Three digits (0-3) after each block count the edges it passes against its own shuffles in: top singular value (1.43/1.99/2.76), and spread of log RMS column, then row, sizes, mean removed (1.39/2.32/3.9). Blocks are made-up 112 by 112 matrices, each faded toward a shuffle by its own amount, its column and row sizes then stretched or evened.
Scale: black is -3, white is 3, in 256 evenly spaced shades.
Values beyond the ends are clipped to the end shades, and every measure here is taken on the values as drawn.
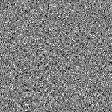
2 0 0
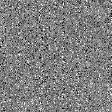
0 2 0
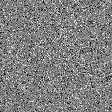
1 0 0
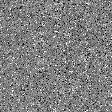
0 1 0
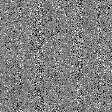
0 2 0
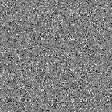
2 0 1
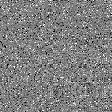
2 0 0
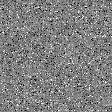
0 0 1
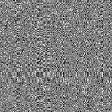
3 2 0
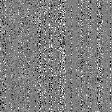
0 3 0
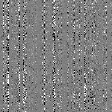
2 3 1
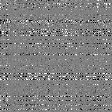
1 2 3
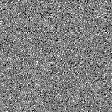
2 0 1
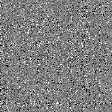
1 2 1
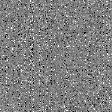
1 2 1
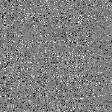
1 1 2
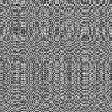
3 2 2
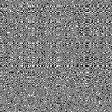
3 1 2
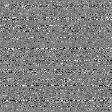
1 0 3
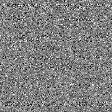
1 0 2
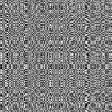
3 3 1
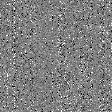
0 2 0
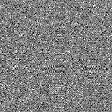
2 0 1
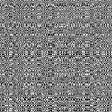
3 1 3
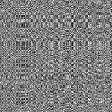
3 2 1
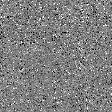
0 1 1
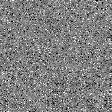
1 0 1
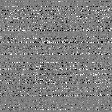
1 1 3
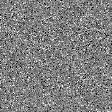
0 1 1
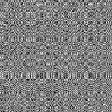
3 1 2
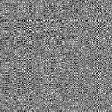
3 2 2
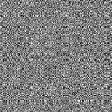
3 1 2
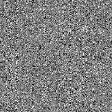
1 2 0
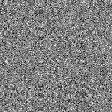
2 0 0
